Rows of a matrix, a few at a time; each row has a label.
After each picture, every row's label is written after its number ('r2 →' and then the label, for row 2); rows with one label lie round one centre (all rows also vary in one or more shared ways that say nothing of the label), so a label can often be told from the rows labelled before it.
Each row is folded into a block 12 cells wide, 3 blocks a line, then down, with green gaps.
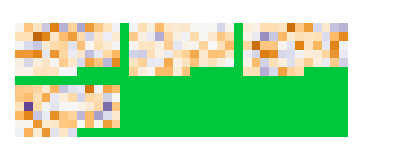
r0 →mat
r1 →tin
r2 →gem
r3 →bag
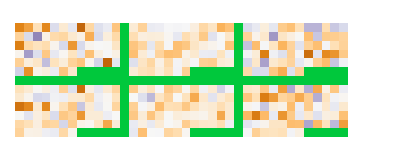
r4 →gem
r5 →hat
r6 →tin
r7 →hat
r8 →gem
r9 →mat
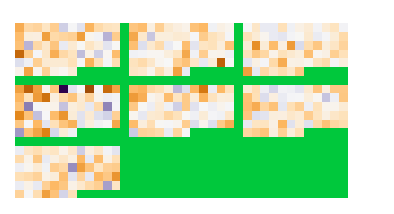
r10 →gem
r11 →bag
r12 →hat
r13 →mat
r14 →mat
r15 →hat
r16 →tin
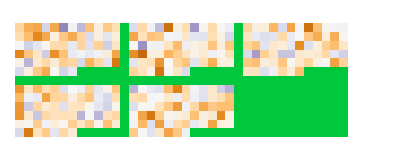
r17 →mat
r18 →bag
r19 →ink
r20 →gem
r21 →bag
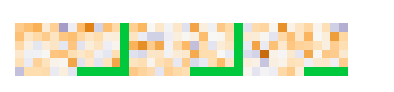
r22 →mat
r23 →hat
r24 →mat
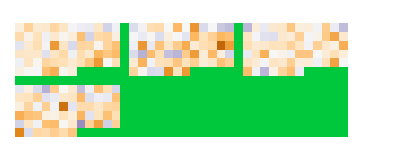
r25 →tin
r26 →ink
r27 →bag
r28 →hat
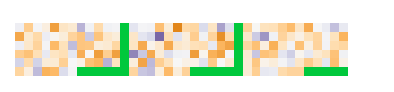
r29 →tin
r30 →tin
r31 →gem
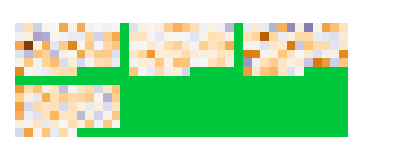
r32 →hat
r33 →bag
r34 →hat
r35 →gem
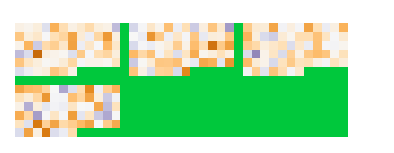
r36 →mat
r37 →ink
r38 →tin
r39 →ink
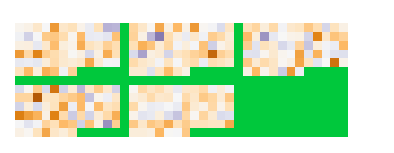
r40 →gem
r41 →tin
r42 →bag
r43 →mat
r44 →ink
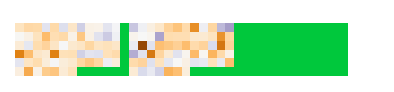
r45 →gem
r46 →mat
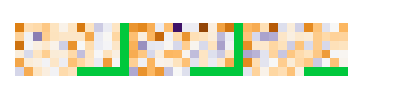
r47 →gem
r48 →mat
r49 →tin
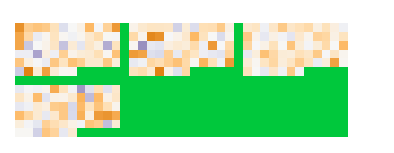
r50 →tin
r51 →ink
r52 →bag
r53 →tin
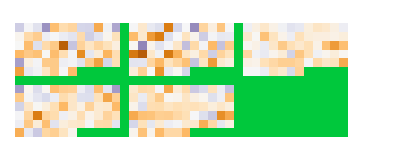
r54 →hat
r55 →bag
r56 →ink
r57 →bag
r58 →gem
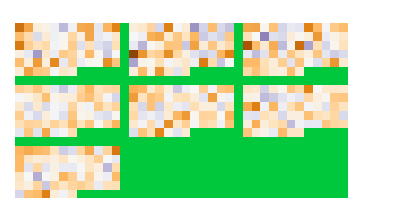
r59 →hat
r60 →gem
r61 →hat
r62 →ink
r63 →tin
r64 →hat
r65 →tin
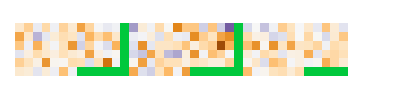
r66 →bag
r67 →ink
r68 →hat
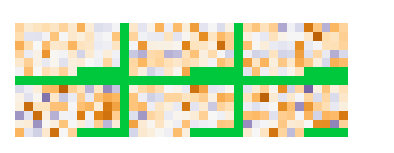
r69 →gem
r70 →ink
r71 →ink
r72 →tin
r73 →mat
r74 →tin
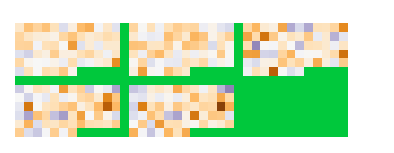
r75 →mat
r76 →gem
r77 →tin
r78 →ink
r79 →ink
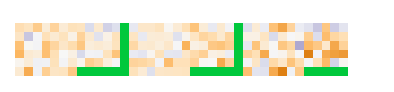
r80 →gem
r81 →ink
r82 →tin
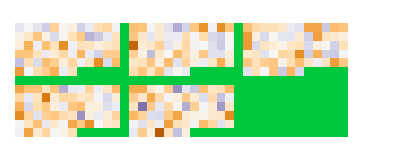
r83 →hat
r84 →hat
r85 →bag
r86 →gem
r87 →tin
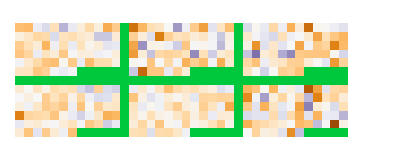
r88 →hat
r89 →gem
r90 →ink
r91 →gem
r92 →bag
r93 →bag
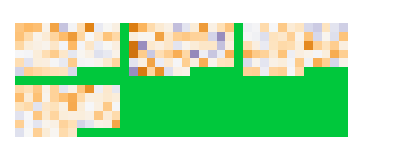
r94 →mat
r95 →gem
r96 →gem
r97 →mat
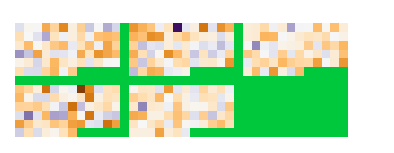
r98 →tin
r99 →mat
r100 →ink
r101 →ink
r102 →bag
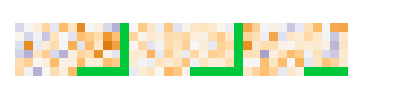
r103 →ink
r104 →mat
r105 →hat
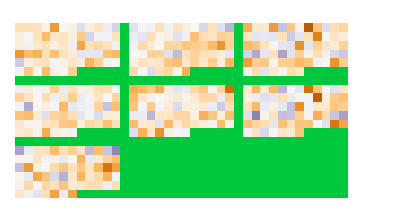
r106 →gem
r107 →ink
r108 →ink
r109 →bag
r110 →tin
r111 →ink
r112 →ink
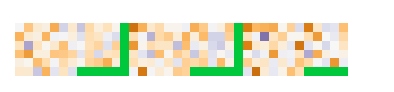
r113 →bag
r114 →gem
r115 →gem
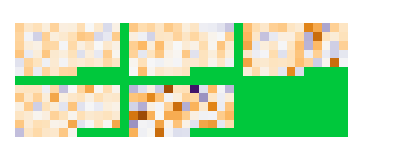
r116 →gem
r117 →gem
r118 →bag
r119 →mat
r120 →bag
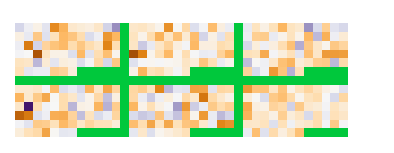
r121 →mat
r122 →gem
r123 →tin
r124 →bag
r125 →ink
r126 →gem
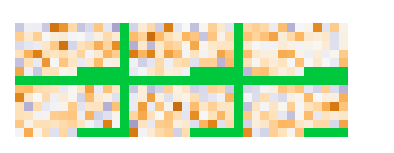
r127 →bag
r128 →mat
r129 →mat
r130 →bag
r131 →hat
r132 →ink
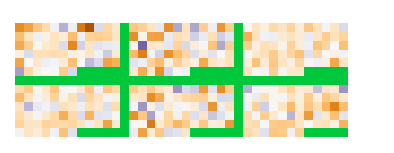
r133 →mat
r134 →bag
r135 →bag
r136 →bag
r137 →ink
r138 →ink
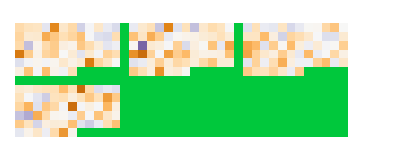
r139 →gem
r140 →bag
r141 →hat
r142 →mat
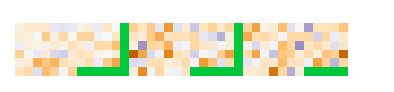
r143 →ink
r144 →gem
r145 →tin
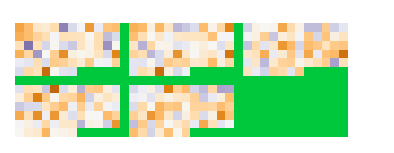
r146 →tin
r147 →tin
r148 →tin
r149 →mat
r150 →gem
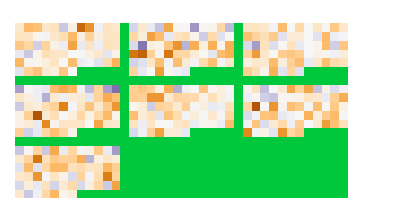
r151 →mat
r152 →bag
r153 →bag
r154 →bag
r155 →mat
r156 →hat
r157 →mat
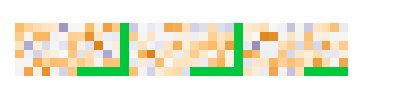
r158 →ink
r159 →bag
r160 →ink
